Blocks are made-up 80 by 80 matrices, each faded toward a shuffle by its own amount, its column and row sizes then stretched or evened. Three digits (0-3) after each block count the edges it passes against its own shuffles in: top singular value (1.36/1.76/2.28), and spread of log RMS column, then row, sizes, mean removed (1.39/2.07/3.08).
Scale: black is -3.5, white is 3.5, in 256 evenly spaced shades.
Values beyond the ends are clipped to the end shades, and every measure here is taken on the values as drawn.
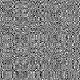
3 2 0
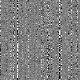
3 3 0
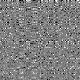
3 0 2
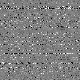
2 0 3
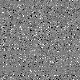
0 1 2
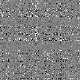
1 2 3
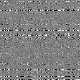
3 1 3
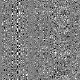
2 3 0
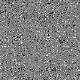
0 1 2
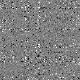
1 2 2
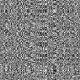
3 2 1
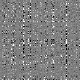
2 3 2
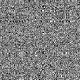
2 1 1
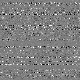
1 0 3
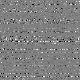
2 0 3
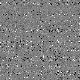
0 1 2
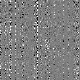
2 3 1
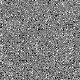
1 1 2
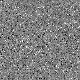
0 0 1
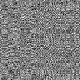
3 0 1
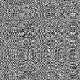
3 1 2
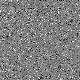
0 0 1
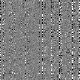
3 3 1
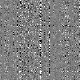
2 3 1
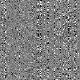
2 3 0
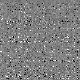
1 2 2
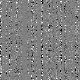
0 3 1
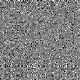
2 0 1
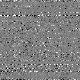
2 0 3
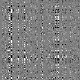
3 3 2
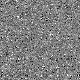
1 1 1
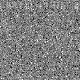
2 1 0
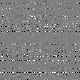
2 1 3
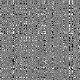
3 3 2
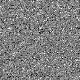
1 0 1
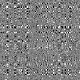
3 2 2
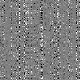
3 3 0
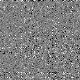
1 2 2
